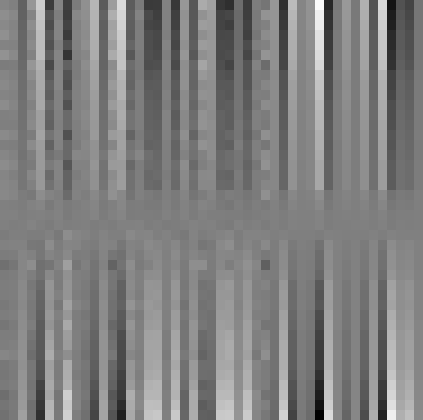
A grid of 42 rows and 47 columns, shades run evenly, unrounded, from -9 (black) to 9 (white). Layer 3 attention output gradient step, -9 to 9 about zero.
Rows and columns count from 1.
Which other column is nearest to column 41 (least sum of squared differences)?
11
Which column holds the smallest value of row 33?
36
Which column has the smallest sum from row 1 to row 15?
44
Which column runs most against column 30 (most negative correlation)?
29
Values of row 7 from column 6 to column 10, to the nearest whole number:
-4 0 -2 0 1
